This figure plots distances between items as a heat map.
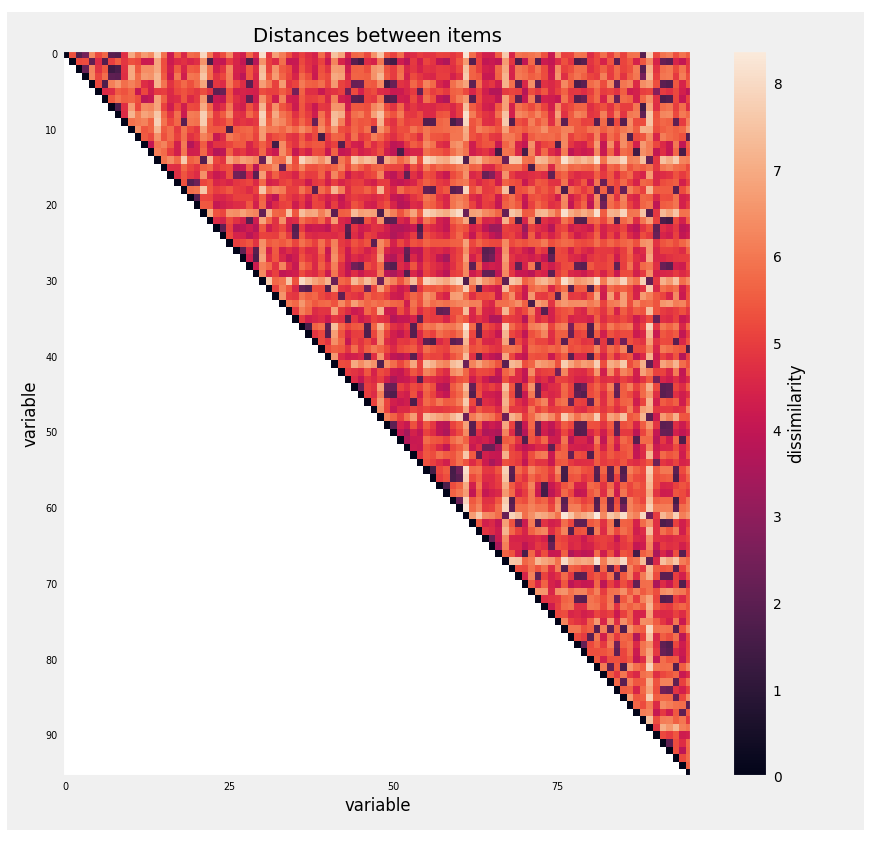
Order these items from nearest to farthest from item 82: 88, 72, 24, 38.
24, 38, 72, 88
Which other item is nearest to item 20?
19
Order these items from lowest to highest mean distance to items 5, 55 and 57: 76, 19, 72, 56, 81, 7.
56, 76, 81, 7, 72, 19
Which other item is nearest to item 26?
74
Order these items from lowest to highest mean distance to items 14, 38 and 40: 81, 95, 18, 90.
90, 18, 81, 95
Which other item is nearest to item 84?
62
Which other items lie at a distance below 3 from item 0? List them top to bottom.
2, 3, 7, 8, 88
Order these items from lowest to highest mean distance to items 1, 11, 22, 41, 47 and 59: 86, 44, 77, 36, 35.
44, 35, 86, 77, 36
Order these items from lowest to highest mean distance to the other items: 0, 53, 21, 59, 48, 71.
53, 59, 0, 71, 48, 21
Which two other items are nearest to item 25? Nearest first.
10, 47
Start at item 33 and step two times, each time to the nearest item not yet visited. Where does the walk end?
15
